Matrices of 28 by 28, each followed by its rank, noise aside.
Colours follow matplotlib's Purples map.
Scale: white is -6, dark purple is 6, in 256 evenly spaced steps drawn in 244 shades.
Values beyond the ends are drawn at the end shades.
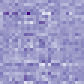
three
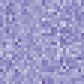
seven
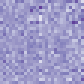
five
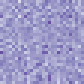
six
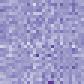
four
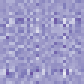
three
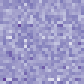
six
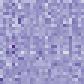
six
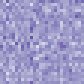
six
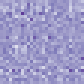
five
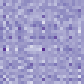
three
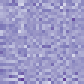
four
